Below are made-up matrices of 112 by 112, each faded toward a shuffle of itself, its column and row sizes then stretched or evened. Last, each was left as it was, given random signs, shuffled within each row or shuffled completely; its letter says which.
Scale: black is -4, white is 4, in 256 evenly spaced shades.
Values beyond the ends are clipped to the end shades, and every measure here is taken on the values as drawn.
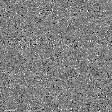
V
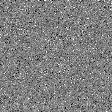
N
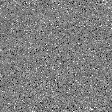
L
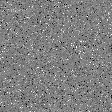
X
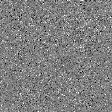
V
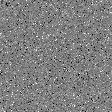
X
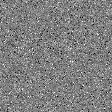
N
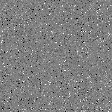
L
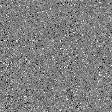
V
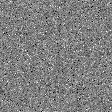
X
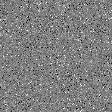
L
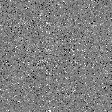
V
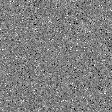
V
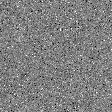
X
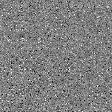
V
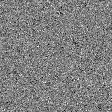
X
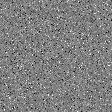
X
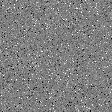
X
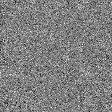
L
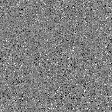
L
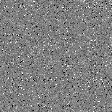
V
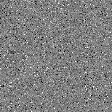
V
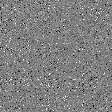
L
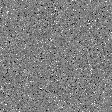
X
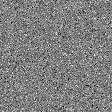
X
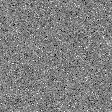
X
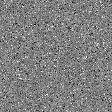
N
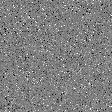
X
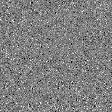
V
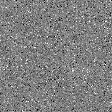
L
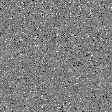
L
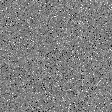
X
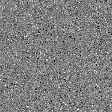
L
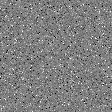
X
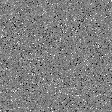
X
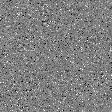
N
